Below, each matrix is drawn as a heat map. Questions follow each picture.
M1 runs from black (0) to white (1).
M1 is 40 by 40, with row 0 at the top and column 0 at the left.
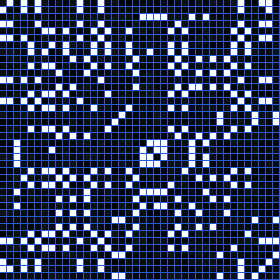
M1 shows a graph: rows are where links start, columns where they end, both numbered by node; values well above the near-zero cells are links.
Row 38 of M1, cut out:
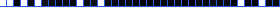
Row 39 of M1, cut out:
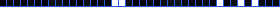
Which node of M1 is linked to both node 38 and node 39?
node 34
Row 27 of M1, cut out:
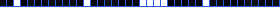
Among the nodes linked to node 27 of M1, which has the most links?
node 12
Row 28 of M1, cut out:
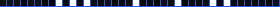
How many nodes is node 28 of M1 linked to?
7
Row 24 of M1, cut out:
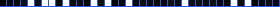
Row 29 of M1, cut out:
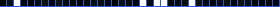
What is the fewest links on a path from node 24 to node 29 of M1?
4
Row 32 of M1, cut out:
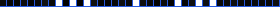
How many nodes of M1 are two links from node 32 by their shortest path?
2
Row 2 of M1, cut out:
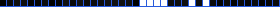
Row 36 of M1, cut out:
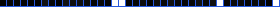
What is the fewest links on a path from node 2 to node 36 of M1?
7
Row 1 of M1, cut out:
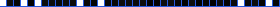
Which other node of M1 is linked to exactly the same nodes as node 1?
node 37
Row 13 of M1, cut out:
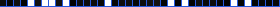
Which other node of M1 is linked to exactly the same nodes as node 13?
node 18
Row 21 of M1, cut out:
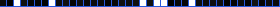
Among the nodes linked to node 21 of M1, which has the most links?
node 7
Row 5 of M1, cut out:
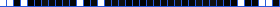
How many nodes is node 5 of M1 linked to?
8
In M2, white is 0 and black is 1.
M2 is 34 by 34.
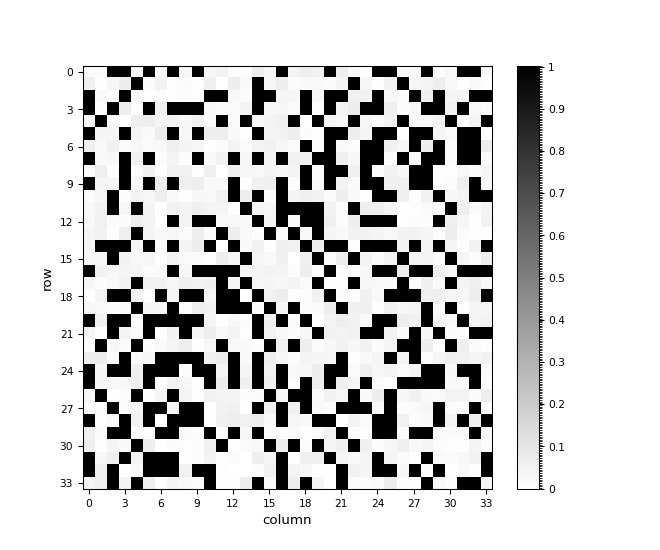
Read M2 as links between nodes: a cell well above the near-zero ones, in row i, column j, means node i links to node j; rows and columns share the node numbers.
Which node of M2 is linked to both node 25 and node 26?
node 18
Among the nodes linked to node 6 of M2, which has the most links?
node 24
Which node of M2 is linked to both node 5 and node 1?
node 14
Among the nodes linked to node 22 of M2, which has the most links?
node 27
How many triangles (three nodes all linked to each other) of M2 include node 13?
7
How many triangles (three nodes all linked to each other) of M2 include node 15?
4
